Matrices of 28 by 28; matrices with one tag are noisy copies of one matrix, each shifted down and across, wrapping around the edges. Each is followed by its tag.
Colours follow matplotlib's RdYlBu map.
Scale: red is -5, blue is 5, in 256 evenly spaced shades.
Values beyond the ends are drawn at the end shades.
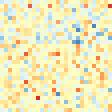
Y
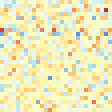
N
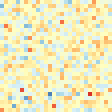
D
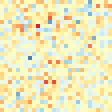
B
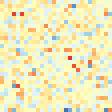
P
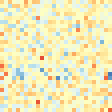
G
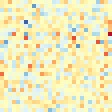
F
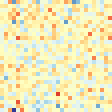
G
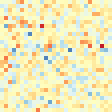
N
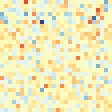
G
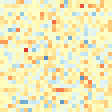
P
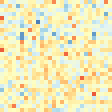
Y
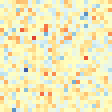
B
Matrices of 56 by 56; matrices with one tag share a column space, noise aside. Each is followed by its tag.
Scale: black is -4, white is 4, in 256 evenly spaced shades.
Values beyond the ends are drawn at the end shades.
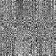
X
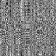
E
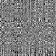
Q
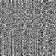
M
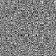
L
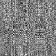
E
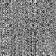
M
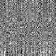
Q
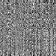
M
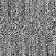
E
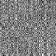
X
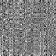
M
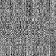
E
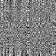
Q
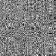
X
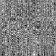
E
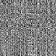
M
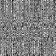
X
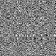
L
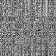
E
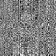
X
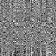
Q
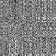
X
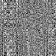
M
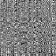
Q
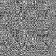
L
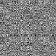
L
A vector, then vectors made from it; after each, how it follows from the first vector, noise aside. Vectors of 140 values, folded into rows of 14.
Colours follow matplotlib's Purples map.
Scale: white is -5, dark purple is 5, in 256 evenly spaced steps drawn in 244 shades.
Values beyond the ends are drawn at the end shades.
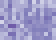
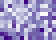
reversed, negated, scaled up.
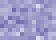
wrapped around, negated, partly zeroed.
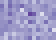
wrapped around, partly zeroed.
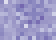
wrapped around, partly zeroed.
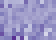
reversed, negated, partly zeroed.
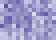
reversed.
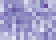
reversed.
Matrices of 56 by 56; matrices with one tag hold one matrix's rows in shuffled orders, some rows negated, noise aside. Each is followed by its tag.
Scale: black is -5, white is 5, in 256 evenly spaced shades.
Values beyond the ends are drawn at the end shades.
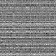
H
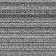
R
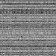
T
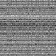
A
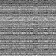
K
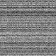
A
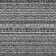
H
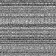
T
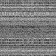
R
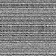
T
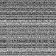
A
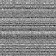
H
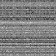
H
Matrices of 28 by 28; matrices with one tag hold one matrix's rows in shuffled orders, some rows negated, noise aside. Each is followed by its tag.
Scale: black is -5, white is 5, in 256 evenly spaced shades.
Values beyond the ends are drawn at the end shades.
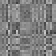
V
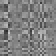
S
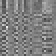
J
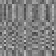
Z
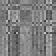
V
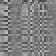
S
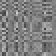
J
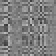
S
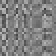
J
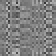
V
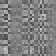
S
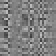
S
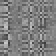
S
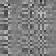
S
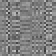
V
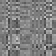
V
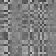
S
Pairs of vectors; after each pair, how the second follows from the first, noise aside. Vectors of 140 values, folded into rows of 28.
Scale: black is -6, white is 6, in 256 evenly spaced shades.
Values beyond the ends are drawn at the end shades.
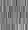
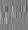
wrapped around, negated, partly zeroed.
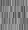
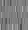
wrapped around, negated, partly zeroed.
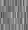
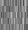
copied.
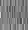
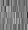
reversed, negated.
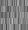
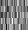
scaled up.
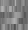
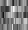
reversed, scaled up.
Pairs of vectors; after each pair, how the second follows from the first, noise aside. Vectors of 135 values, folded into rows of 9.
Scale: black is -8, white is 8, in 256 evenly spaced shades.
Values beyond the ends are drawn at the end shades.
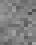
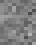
copied.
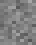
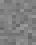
wrapped around, negated, shrunk.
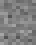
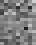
reversed, scaled up.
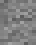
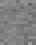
wrapped around, negated, shrunk.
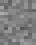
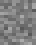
copied.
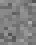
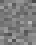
sign-scrambled.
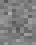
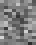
reversed, scaled up.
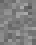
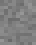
wrapped around, negated, shrunk.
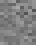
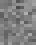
sign-scrambled.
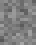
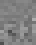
reversed, partly zeroed.
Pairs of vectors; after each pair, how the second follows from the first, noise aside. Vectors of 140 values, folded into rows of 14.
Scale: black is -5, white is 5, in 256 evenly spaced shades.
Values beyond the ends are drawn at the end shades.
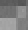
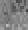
reversed, negated, partly zeroed.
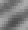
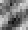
scaled up.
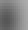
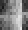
wrapped around, scaled up.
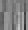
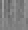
reversed, negated, shrunk.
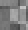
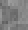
reversed, negated, shrunk.
